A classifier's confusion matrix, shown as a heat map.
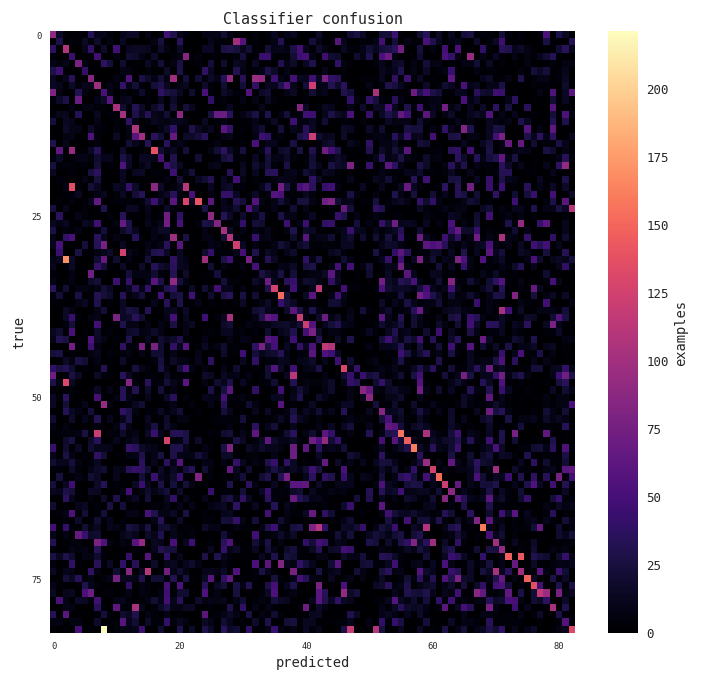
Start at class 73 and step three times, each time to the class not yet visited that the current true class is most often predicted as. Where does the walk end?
38
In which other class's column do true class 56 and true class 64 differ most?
18
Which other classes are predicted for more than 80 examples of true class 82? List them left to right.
8, 47, 51
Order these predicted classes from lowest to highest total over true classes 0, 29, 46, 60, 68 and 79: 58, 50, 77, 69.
50, 58, 77, 69
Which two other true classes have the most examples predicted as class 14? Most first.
70, 43
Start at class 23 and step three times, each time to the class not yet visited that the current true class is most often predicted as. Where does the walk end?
66
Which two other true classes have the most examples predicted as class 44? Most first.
43, 23
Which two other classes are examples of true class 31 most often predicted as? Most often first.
2, 24
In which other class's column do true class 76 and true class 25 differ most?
42
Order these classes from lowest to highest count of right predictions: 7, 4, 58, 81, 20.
20, 58, 81, 4, 7
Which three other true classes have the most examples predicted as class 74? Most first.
72, 26, 15
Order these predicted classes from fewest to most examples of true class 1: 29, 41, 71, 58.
58, 41, 71, 29
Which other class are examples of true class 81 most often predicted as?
11
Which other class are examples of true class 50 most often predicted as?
69
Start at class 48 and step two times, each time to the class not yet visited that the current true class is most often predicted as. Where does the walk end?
55
